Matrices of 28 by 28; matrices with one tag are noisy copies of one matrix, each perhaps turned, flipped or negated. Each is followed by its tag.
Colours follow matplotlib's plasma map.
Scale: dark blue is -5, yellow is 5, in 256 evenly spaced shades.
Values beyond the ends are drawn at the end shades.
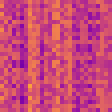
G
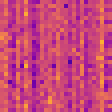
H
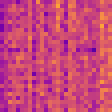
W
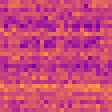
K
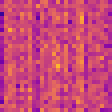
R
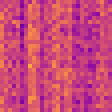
G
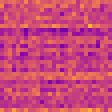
R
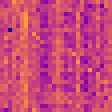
K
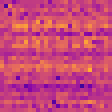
K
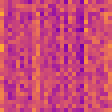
R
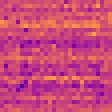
K
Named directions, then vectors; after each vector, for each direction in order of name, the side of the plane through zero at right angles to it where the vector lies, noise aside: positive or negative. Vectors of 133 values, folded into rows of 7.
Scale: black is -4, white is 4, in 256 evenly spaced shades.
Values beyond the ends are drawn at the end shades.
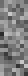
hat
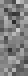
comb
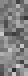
negative, negative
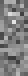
negative, positive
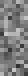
positive, positive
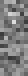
negative, positive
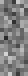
positive, negative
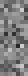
negative, negative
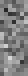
positive, negative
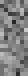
positive, negative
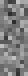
positive, negative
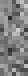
positive, positive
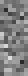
positive, negative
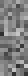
positive, positive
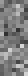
negative, negative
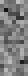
positive, negative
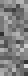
positive, positive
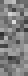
negative, positive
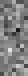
negative, negative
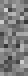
negative, positive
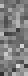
negative, negative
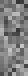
negative, negative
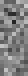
positive, negative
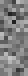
positive, negative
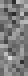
positive, negative
